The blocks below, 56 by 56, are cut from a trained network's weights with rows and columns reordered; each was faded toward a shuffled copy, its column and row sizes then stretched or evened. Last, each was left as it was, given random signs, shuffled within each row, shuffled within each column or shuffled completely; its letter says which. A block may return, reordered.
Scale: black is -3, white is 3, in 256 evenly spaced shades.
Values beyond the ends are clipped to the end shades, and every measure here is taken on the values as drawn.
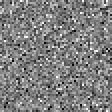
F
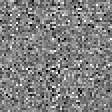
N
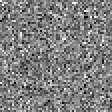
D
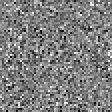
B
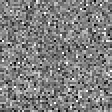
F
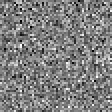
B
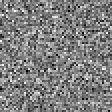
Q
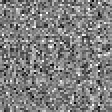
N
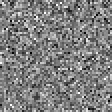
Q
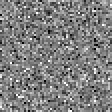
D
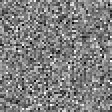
D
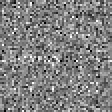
B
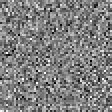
N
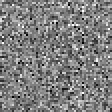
D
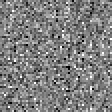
D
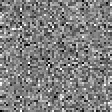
N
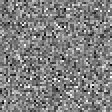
Q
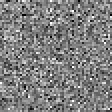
N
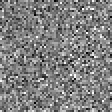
B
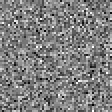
D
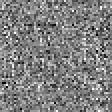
B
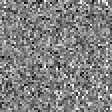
B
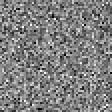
F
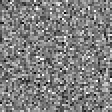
D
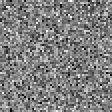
F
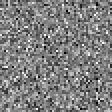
D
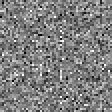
D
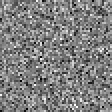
F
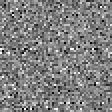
Q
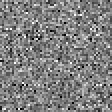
Q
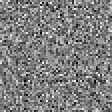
B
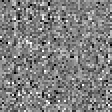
N
